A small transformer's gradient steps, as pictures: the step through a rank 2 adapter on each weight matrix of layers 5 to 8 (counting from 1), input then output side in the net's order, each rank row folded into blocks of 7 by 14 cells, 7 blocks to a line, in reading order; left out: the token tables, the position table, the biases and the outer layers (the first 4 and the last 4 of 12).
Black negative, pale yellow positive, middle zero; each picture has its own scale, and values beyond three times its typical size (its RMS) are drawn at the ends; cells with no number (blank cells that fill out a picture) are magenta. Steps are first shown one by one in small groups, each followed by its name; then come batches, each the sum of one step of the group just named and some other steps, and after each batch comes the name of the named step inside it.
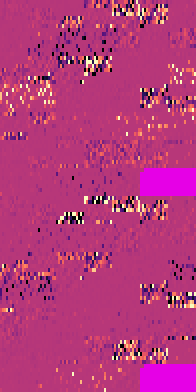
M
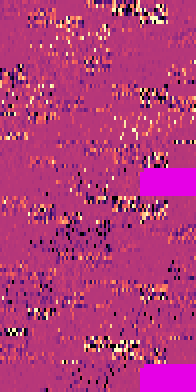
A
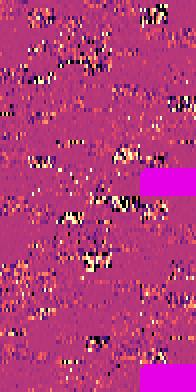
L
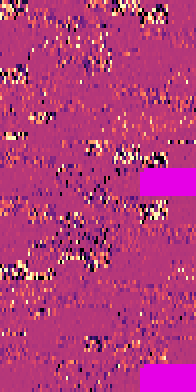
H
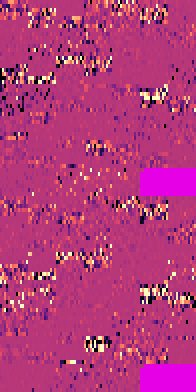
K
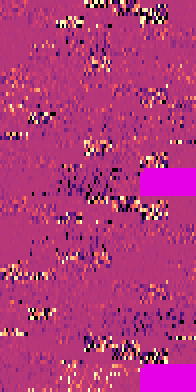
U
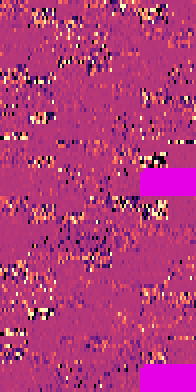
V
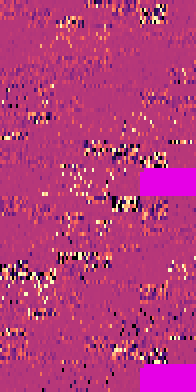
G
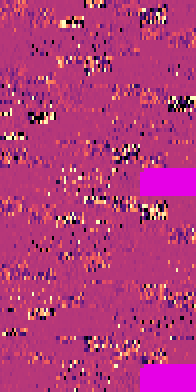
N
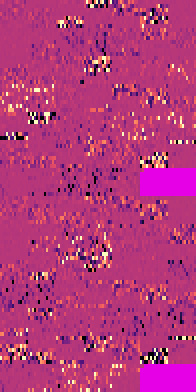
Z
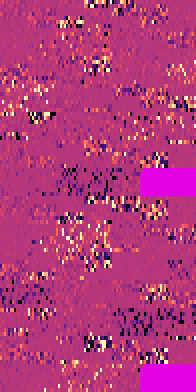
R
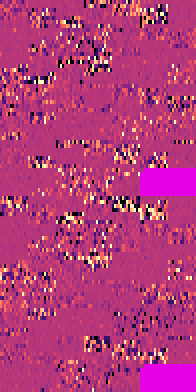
L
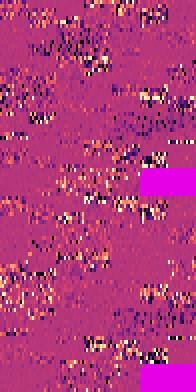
N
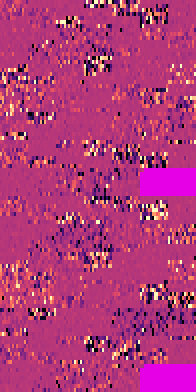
N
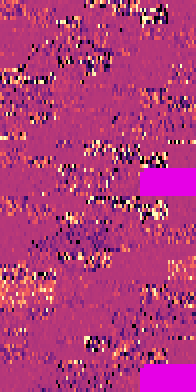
V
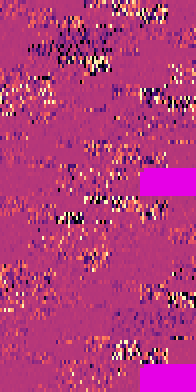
M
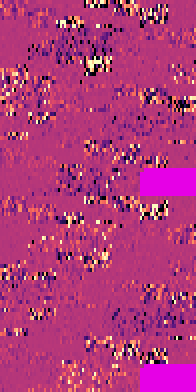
U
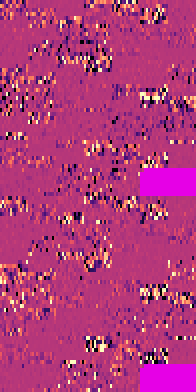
K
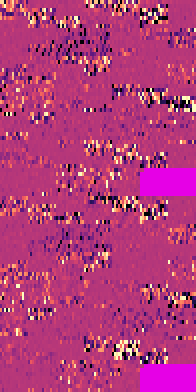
U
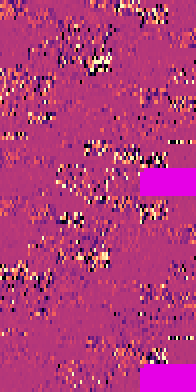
H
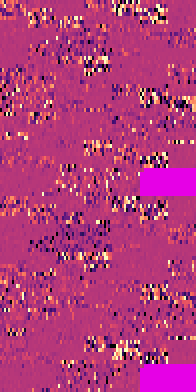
A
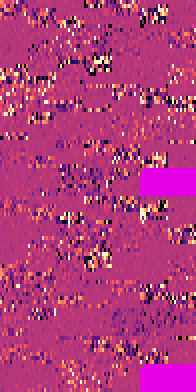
Z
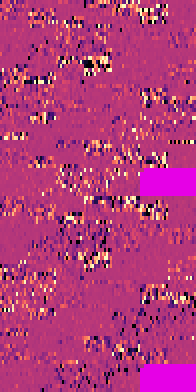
V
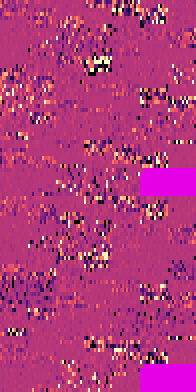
A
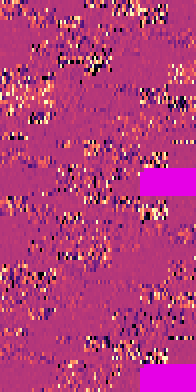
M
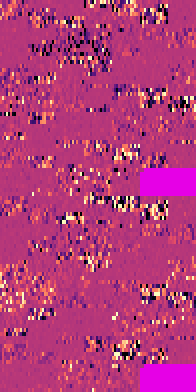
L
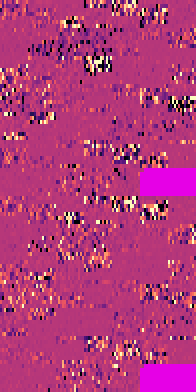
N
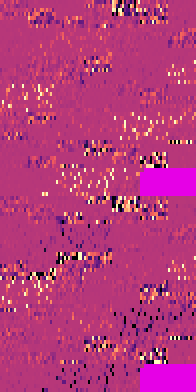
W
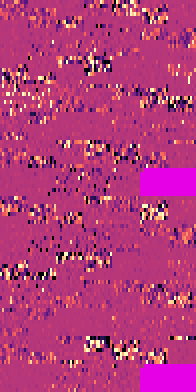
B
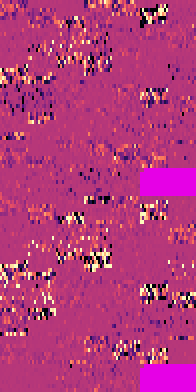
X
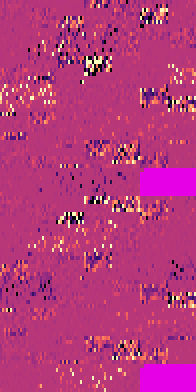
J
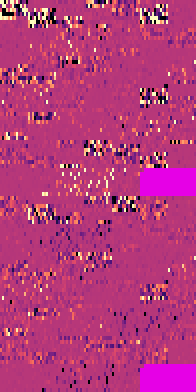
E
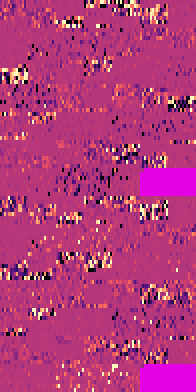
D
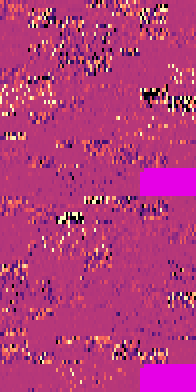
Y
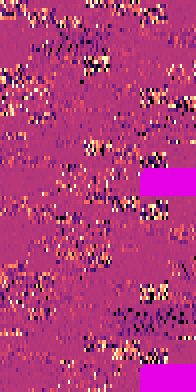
E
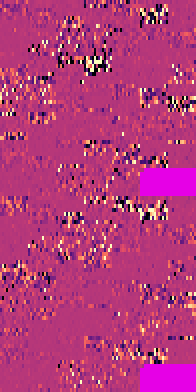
J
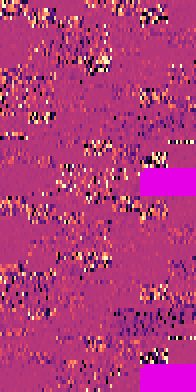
E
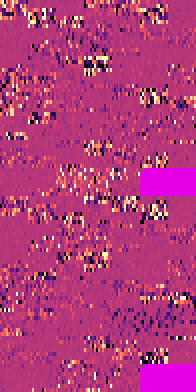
E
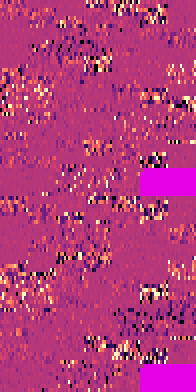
W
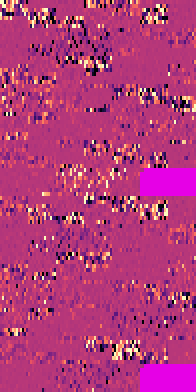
E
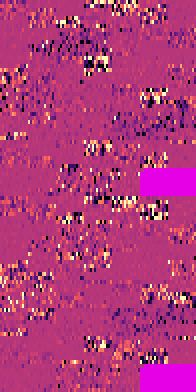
D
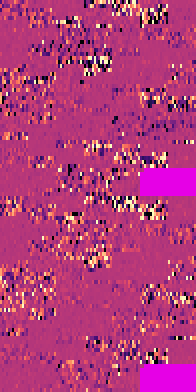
D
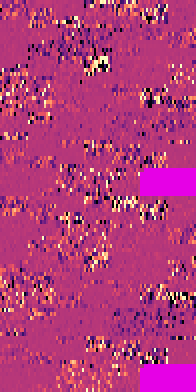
D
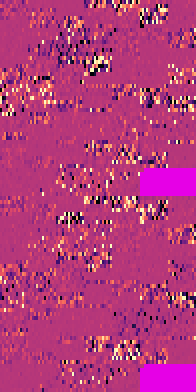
J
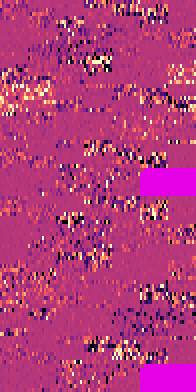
W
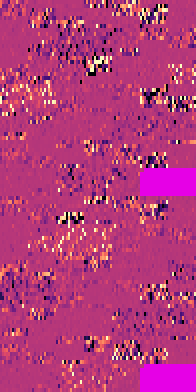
Y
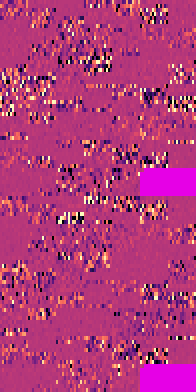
Y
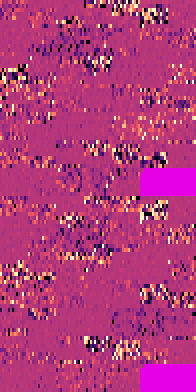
D
